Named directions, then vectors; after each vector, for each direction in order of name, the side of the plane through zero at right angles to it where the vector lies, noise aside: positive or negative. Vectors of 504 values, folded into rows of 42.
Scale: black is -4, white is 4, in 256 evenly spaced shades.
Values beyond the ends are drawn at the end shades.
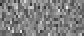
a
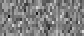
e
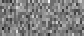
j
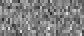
positive, negative, negative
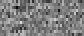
negative, positive, negative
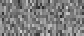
positive, negative, negative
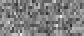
negative, positive, negative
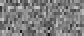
negative, positive, positive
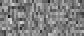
positive, positive, negative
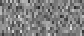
positive, negative, negative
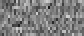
positive, negative, positive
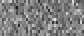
negative, negative, negative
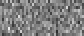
positive, negative, negative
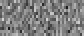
negative, positive, positive
